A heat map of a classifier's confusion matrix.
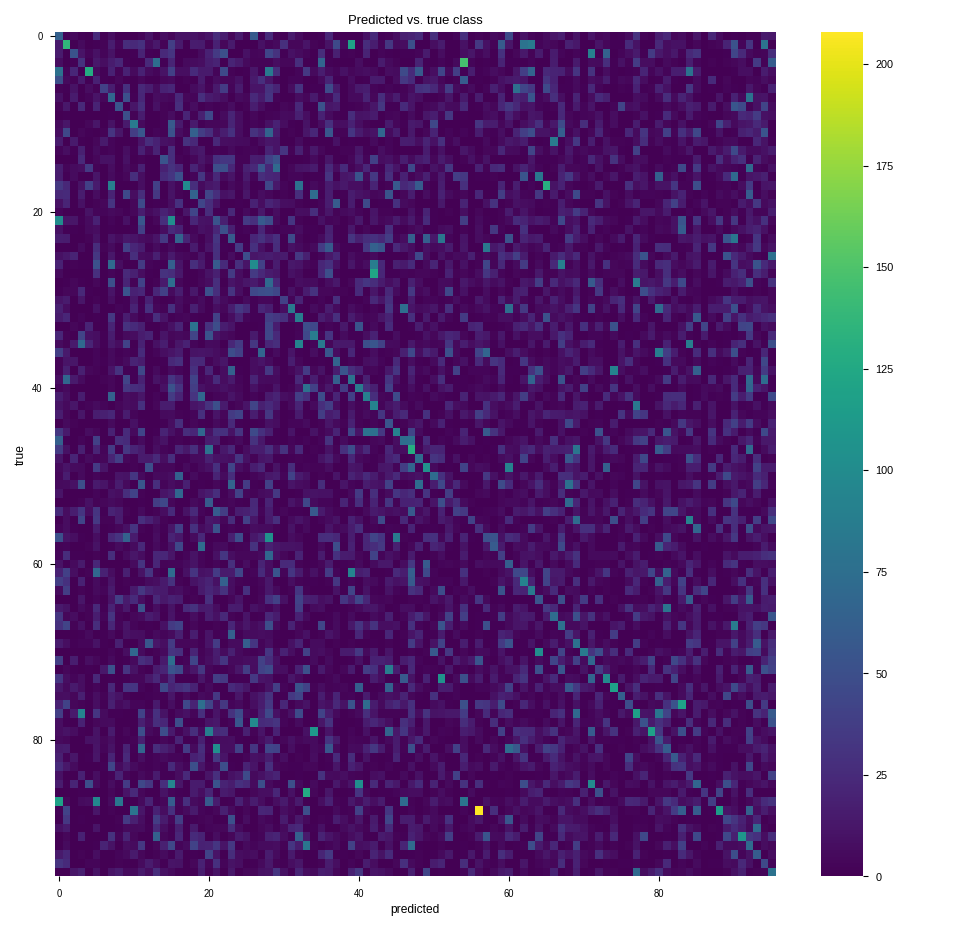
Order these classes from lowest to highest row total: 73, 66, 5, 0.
5, 0, 66, 73
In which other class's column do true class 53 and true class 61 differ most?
39
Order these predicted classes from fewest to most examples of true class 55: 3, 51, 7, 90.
7, 51, 90, 3
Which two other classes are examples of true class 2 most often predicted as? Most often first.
71, 73
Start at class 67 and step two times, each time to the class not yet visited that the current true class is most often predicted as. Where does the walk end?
93
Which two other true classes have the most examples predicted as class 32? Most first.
35, 17
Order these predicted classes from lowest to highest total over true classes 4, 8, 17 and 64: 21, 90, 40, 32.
21, 40, 90, 32
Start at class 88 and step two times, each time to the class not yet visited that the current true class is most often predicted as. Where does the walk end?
85
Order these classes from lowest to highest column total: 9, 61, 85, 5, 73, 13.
73, 61, 13, 5, 9, 85
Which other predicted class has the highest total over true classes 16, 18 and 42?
64
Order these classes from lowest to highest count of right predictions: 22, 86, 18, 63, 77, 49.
86, 22, 18, 63, 49, 77
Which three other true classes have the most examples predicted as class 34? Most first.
79, 18, 54
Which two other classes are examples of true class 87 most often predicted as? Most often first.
0, 5
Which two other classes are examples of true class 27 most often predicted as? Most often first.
42, 36
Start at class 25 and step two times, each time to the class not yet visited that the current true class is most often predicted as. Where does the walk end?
77
